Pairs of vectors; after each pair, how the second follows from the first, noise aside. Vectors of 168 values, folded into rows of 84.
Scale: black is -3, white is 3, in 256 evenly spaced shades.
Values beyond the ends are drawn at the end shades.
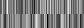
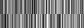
sign-scrambled.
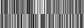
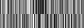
negated.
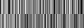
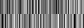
reversed.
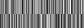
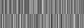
reversed, shrunk.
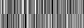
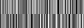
reversed.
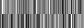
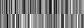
wrapped around.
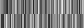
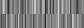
reversed, negated, partly zeroed.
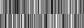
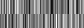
sign-scrambled.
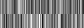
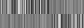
partly zeroed.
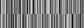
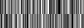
sign-scrambled.
